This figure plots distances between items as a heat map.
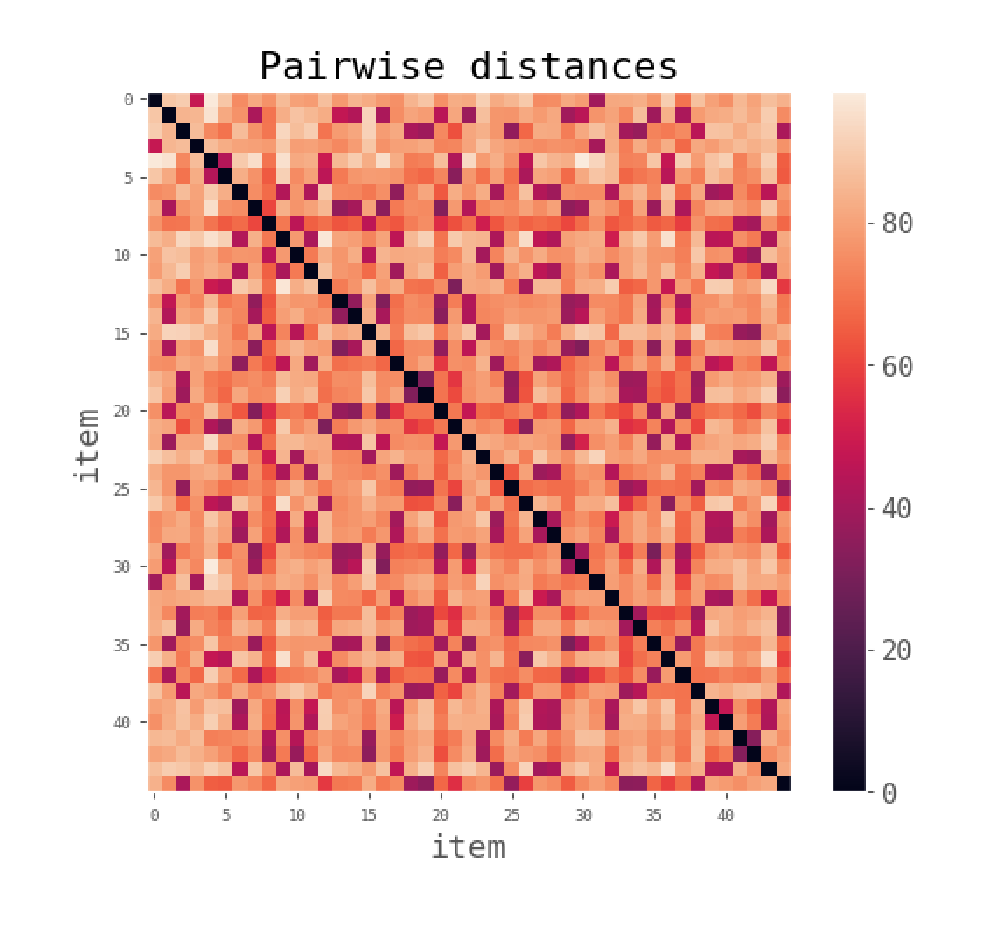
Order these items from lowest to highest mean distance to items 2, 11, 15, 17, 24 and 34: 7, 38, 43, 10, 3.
43, 38, 10, 7, 3
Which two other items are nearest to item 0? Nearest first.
31, 3
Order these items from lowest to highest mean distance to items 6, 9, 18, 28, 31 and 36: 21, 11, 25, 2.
11, 25, 21, 2
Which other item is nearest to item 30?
16
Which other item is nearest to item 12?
21
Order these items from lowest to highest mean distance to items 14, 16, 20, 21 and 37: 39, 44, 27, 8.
8, 44, 27, 39
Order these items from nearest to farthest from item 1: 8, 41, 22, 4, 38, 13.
22, 13, 8, 38, 41, 4
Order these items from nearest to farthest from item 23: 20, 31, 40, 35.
20, 35, 40, 31
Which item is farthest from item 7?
4
